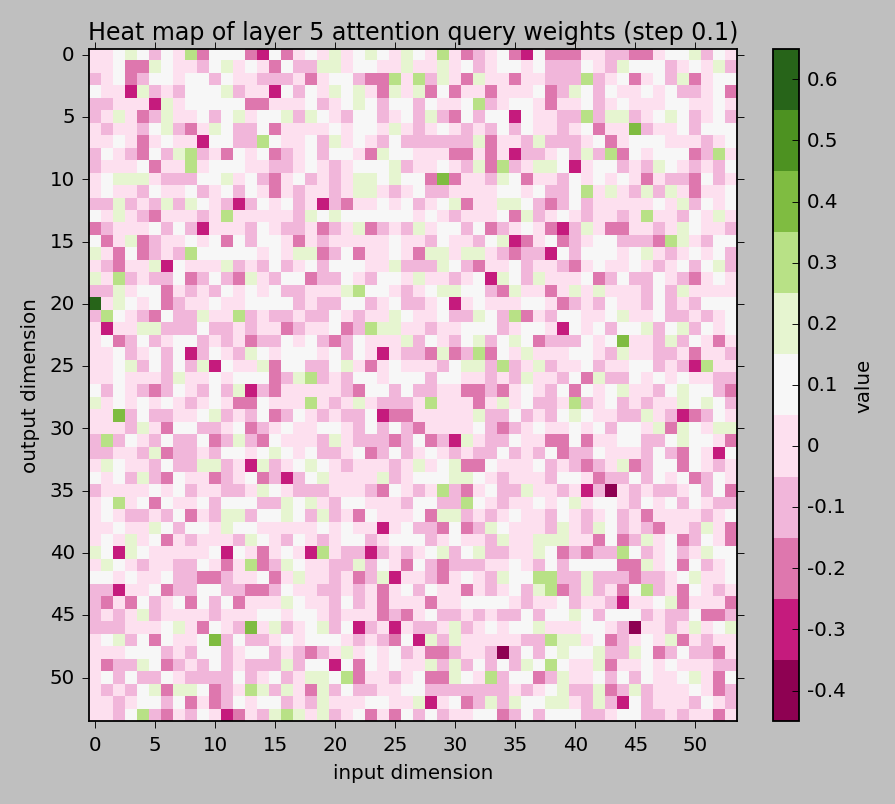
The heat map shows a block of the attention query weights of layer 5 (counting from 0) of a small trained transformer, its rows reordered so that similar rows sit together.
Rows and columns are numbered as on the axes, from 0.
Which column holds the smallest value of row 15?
35
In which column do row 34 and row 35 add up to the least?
43
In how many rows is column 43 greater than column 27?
22
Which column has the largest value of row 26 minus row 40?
18
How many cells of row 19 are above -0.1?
41
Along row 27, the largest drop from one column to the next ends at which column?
13
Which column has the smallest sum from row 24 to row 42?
8
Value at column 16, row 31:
0
